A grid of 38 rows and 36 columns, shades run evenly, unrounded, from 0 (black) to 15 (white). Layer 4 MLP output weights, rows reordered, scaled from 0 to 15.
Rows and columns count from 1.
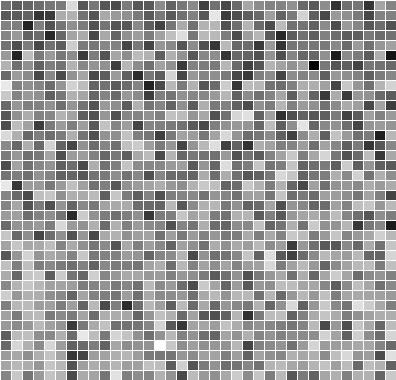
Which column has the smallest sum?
9
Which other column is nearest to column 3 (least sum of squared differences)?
25
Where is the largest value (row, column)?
35, 15
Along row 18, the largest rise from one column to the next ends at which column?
26
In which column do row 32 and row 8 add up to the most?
16
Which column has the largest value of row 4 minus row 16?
17
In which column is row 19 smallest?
2
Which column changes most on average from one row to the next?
36
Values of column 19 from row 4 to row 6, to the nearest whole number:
11 5 8
